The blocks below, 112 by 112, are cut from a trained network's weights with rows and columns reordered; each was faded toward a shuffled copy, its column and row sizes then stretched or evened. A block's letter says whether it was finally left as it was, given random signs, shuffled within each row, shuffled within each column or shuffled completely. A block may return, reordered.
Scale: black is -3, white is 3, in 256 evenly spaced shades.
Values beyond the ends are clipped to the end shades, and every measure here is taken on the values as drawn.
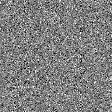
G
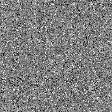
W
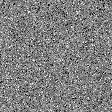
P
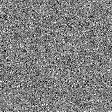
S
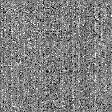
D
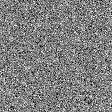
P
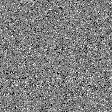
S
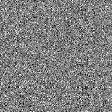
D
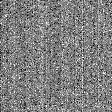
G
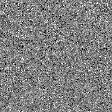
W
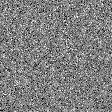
P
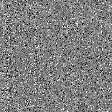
G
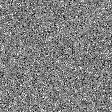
P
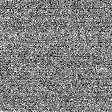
S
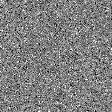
G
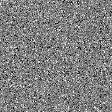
W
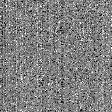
D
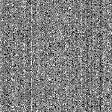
D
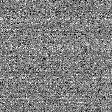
S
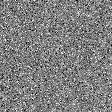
P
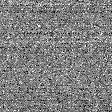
S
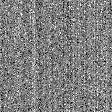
G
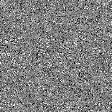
W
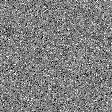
P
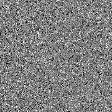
G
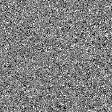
W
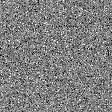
P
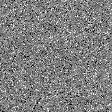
G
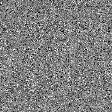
W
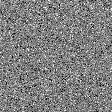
P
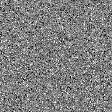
G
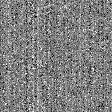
G
